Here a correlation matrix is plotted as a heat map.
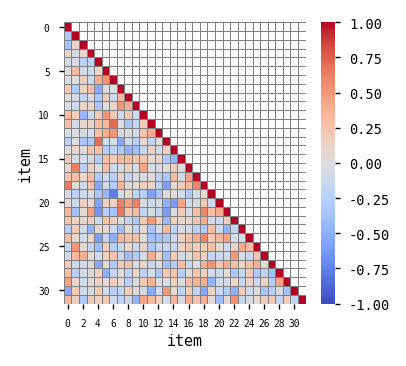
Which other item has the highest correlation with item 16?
1
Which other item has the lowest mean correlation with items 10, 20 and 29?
19
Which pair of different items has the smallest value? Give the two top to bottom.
6, 19
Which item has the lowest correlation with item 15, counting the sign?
14
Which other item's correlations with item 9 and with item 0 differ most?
31
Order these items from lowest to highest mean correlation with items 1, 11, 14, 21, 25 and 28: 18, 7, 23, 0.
23, 7, 0, 18
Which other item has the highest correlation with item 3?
21
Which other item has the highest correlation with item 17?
18
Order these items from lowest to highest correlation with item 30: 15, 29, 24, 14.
29, 15, 24, 14
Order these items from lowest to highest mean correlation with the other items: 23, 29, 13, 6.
13, 23, 6, 29
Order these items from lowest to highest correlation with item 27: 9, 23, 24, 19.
9, 23, 24, 19
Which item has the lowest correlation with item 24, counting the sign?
4
